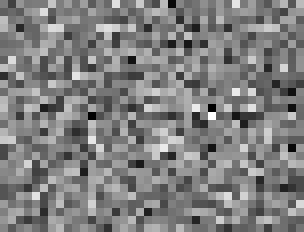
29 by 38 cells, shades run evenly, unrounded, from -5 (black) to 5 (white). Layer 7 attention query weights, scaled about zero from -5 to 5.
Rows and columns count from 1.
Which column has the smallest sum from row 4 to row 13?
37
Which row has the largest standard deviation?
14
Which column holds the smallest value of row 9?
34
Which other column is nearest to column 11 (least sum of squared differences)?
35
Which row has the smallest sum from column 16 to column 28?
6
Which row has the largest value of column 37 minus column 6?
27
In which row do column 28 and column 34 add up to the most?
28
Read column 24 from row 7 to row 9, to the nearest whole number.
-2 1 0
